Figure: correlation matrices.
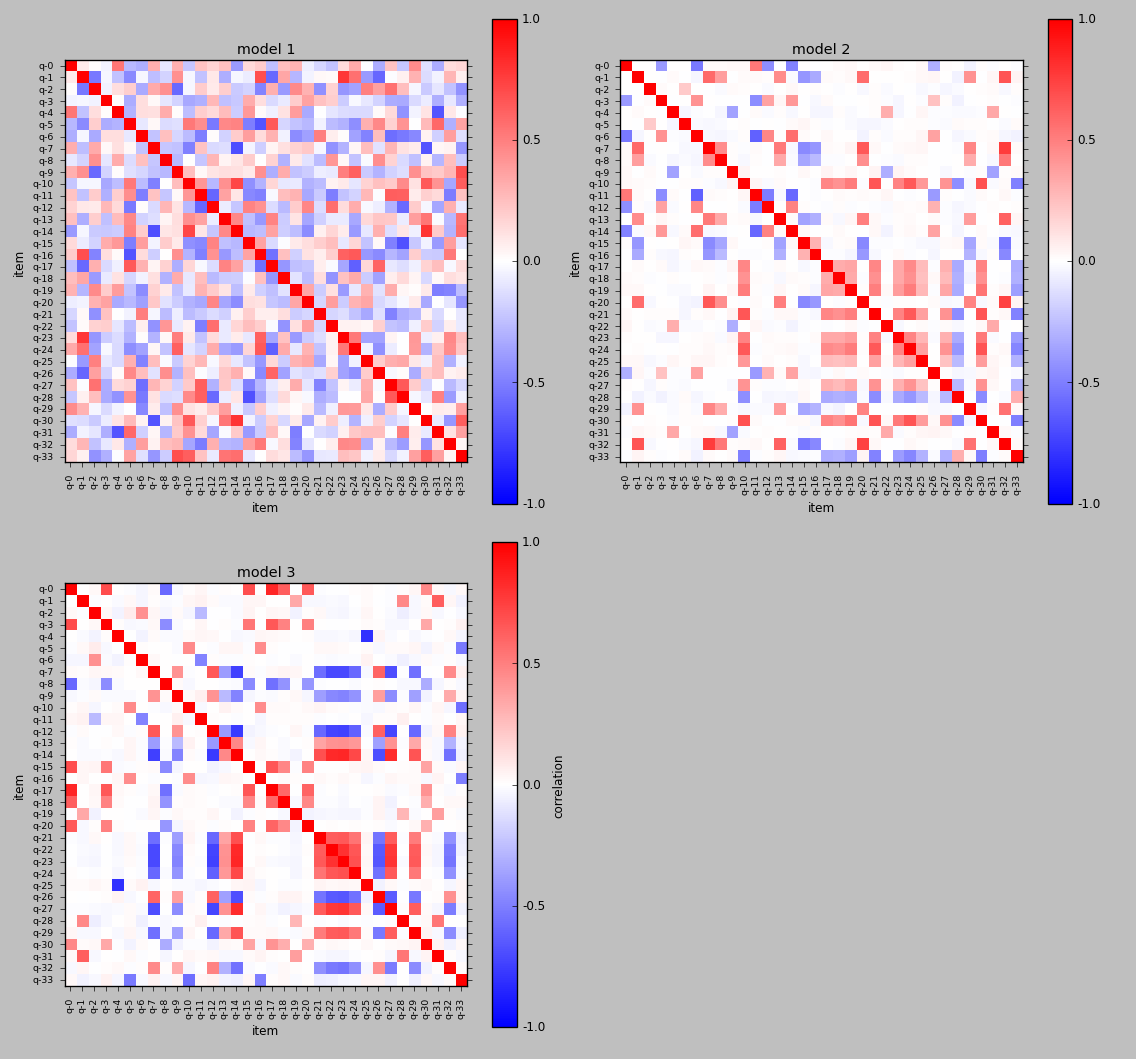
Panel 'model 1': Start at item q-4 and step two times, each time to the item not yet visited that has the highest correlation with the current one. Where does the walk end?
q-29
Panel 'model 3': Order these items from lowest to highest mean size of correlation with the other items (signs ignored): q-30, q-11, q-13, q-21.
q-11, q-30, q-13, q-21
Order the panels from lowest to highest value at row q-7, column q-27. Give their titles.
model 3, model 2, model 1
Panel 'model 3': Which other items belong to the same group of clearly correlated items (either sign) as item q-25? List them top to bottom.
q-4
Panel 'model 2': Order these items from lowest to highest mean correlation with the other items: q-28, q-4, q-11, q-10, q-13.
q-28, q-11, q-4, q-13, q-10
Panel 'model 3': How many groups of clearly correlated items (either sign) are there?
6
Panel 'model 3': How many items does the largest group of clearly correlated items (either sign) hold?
13
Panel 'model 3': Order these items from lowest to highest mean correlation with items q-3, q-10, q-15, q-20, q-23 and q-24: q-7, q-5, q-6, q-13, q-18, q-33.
q-7, q-33, q-6, q-5, q-13, q-18
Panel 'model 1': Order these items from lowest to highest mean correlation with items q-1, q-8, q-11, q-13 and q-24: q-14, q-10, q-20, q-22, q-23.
q-20, q-22, q-14, q-10, q-23
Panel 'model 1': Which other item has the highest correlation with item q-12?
q-22
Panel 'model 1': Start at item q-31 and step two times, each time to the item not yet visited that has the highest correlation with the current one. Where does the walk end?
q-17
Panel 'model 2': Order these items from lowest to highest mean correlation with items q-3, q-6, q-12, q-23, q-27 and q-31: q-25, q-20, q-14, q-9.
q-9, q-20, q-25, q-14
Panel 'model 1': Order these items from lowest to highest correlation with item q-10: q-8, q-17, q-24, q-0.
q-0, q-24, q-8, q-17
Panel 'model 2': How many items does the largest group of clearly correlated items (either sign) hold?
12
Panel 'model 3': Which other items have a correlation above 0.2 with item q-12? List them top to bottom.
q-7, q-9, q-26, q-32
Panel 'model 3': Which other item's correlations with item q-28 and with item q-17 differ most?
q-0
